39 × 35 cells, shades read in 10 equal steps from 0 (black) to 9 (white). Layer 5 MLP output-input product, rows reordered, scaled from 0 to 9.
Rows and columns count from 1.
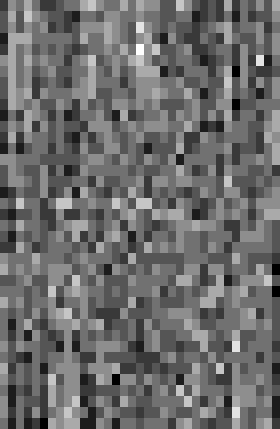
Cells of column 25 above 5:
4
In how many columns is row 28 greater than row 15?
13
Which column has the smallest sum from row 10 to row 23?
1
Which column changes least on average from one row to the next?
31
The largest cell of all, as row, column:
5, 18
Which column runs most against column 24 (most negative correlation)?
26
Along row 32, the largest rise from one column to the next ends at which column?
30
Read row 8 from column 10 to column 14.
4 5 6 4 4
